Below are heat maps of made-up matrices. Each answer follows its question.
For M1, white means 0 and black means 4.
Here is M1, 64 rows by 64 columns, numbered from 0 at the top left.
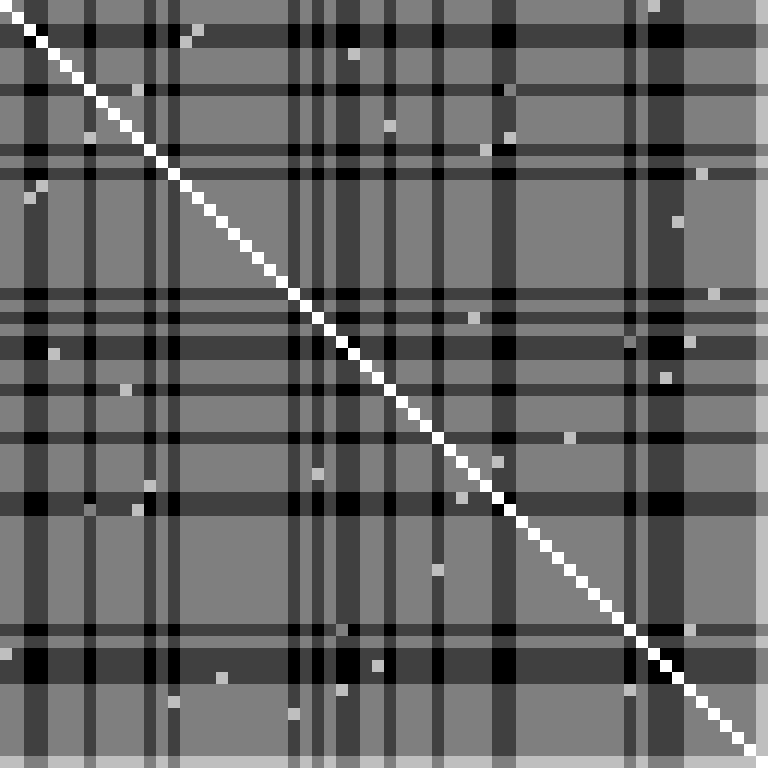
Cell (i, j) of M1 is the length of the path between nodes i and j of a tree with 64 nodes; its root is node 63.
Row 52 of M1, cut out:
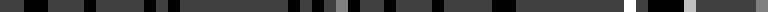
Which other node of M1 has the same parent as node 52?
28
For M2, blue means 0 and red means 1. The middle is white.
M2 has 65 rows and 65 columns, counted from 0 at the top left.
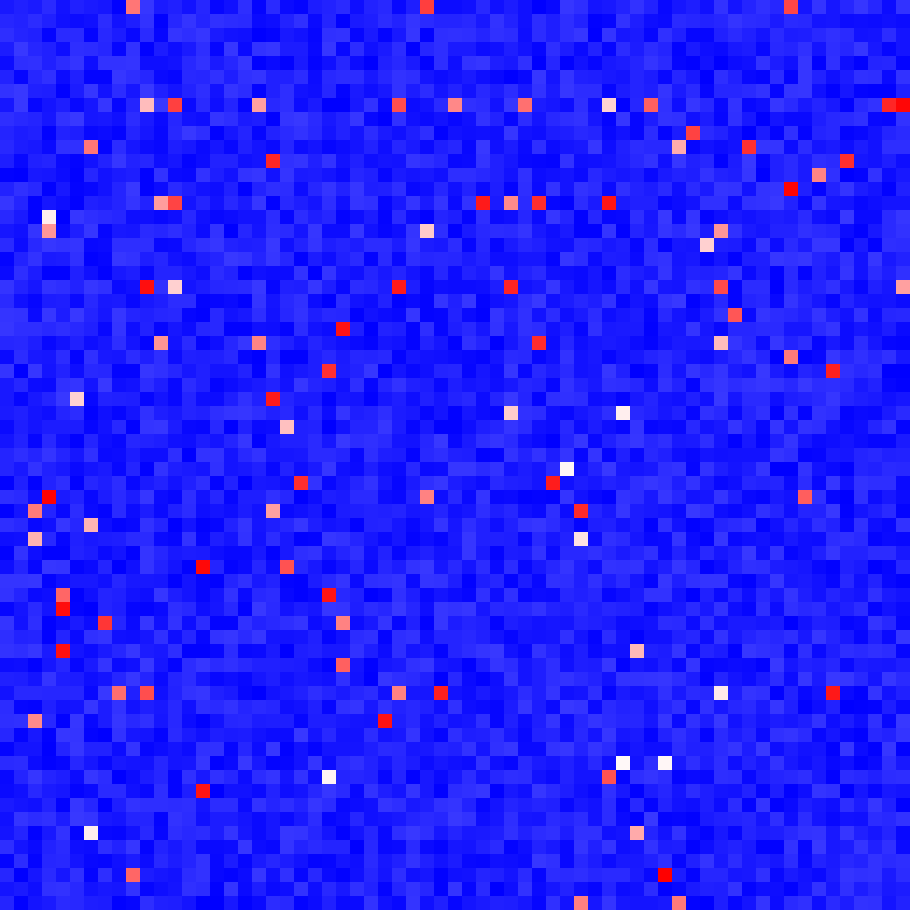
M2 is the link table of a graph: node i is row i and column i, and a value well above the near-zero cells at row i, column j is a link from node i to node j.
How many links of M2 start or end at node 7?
11
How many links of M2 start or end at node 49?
7
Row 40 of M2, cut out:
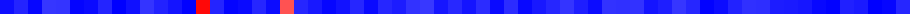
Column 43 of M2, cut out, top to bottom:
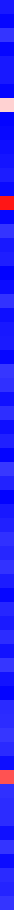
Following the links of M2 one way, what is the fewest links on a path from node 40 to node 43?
2
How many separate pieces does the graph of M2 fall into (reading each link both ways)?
5
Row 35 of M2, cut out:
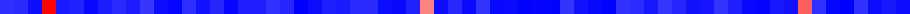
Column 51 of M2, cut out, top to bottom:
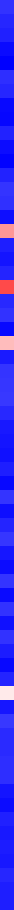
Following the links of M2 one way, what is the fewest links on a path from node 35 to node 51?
3
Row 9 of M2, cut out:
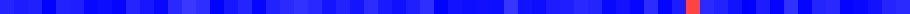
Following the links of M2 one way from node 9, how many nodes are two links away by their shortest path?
6
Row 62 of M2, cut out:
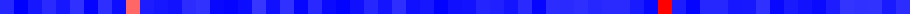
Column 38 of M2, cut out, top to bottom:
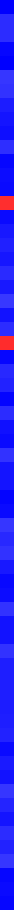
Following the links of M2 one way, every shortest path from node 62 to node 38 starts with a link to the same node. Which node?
node 47
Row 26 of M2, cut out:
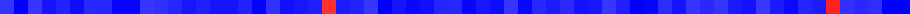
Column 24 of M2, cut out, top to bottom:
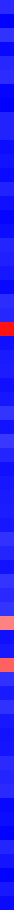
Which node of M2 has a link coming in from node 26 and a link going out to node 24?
node 23
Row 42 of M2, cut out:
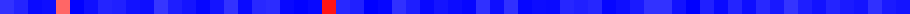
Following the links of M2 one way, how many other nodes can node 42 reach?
12
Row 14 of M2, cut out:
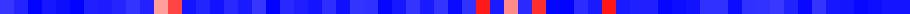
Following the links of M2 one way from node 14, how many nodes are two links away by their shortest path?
8
